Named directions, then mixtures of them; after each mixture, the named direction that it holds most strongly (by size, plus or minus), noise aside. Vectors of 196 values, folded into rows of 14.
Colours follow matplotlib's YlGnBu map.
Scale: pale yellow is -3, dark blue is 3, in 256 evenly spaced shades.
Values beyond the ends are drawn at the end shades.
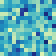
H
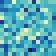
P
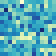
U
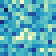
U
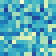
U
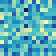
P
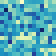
U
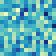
H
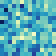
U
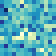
U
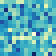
U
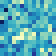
U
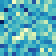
P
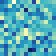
P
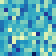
H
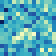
P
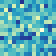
U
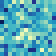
P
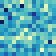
U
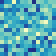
P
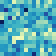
H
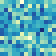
U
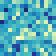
H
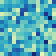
H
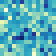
U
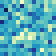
U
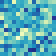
P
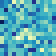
P
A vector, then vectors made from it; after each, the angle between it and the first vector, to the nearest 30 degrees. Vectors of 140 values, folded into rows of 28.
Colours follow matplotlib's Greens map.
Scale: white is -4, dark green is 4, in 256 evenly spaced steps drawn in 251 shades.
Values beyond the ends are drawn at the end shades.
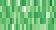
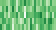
60 degrees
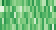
90 degrees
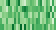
150 degrees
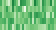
30 degrees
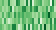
120 degrees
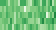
30 degrees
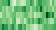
120 degrees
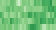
60 degrees
